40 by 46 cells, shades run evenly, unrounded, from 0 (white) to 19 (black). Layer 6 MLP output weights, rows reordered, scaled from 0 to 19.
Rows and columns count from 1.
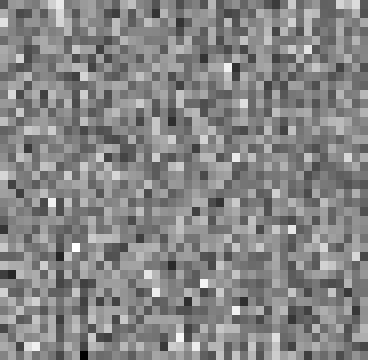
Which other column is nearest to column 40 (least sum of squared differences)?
27
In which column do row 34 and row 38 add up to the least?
23
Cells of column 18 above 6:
34
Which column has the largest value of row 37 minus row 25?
12
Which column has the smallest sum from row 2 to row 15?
39
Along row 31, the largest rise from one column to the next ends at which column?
8
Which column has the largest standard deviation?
11
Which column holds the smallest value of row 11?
2
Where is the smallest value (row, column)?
28, 10
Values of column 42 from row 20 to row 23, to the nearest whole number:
11 10 10 8
